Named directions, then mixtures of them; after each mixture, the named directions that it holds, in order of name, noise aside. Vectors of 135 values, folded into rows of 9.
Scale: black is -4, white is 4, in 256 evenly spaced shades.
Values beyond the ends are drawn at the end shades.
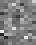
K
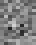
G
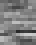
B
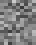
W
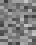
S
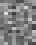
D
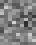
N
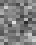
G, N.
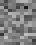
B, D, S.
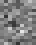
G.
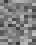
S.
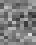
K, N.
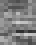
B.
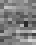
B, N.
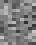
D, N, S.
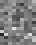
K, N.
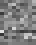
B, G, K.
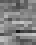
B.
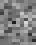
N.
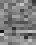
B, K.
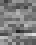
B, S.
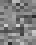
G, S, W.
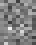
G.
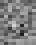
G.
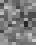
N.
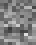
B, G, W.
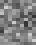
N.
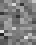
K.
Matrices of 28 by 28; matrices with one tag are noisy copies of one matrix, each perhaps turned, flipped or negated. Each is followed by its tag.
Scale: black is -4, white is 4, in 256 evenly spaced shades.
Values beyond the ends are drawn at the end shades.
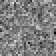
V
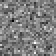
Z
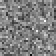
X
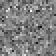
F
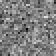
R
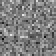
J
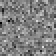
V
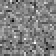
Z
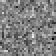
J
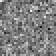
F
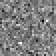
Z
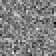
V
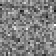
X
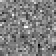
R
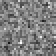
Z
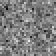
F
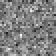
F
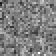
J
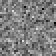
V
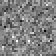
F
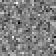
J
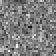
R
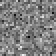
V
